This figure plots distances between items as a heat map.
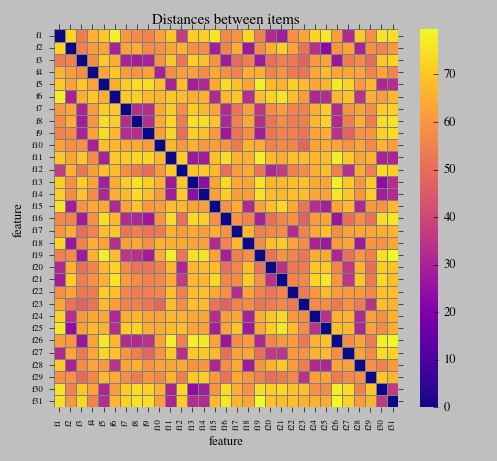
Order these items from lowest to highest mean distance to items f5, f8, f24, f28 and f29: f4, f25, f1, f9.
f25, f9, f4, f1
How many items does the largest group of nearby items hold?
7
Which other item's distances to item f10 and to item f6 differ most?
f4
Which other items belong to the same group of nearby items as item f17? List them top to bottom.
f22
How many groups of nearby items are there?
7
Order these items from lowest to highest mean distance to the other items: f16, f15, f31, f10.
f16, f15, f10, f31
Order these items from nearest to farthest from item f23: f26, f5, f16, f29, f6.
f29, f16, f26, f6, f5
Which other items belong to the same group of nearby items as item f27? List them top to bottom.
f1, f12, f20, f21
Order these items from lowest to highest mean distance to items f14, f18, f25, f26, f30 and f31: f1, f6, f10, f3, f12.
f6, f3, f10, f12, f1
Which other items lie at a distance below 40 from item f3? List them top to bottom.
f7, f8, f9, f16, f19, f26
